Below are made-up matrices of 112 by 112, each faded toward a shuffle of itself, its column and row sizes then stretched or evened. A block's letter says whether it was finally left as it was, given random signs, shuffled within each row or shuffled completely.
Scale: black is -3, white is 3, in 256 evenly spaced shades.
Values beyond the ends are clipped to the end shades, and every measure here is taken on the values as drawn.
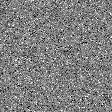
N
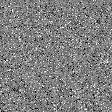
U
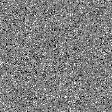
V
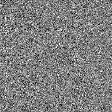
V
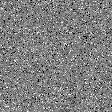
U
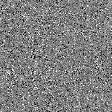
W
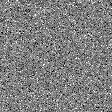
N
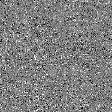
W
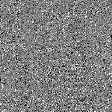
W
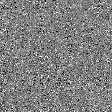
V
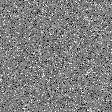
N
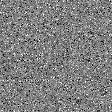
U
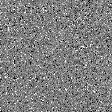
W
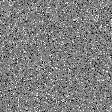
N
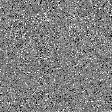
V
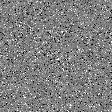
U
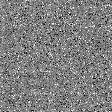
U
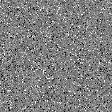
V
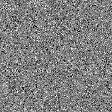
W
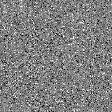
W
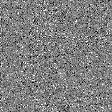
W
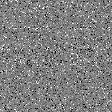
W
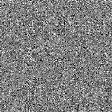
W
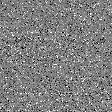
U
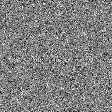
U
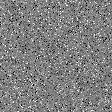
N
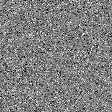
U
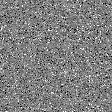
U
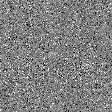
V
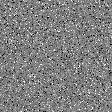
N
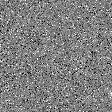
N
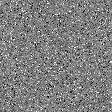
N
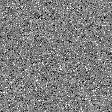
U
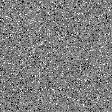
V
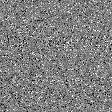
U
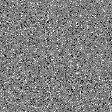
W
